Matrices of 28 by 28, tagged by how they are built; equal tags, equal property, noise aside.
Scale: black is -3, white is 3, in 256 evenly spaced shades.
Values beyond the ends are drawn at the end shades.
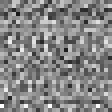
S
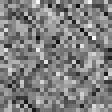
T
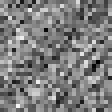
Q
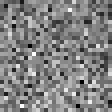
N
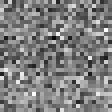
S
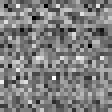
S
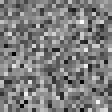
N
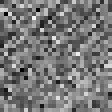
Q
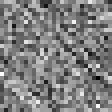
T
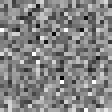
S
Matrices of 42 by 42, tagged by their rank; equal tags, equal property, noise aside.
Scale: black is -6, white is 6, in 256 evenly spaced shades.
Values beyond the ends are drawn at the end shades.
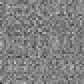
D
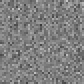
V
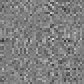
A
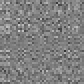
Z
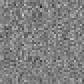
V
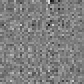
Z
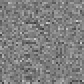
V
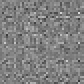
Z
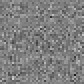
D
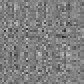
Z
